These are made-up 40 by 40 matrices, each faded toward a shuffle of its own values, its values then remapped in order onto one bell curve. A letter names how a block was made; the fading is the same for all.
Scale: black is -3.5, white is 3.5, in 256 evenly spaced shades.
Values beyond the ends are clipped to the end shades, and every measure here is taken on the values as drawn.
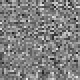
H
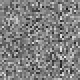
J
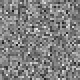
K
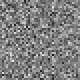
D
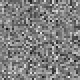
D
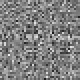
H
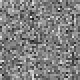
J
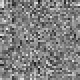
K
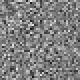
D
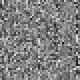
J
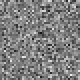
K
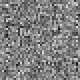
D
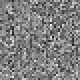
J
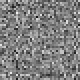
H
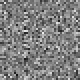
D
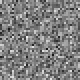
D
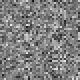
D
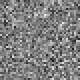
K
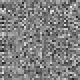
H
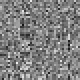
H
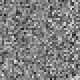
J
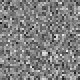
H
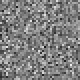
J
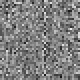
D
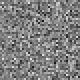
J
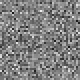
K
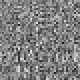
H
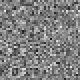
H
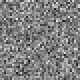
K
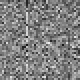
J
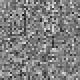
J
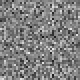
D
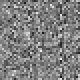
J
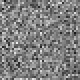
H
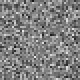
K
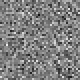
D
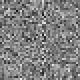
H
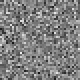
K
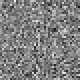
K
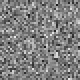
J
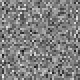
K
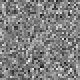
K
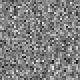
K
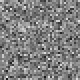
D
